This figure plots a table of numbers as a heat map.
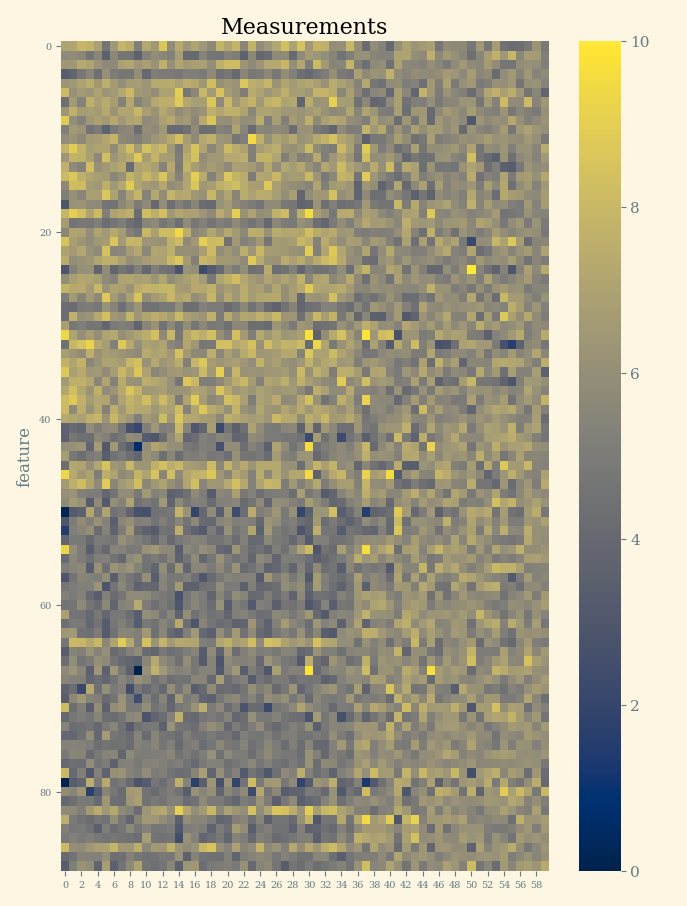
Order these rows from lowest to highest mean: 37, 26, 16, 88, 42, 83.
42, 88, 83, 16, 37, 26
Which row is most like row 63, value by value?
48
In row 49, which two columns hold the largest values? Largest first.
53, 55
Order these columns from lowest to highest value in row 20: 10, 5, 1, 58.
58, 5, 1, 10
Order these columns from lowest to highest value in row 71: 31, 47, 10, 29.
31, 10, 47, 29
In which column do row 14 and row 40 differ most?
37
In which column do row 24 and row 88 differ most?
55
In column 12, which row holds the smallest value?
73
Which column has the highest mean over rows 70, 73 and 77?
57
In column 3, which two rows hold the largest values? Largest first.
32, 13
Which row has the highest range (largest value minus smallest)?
67
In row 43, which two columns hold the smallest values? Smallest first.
9, 19
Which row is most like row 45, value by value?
29
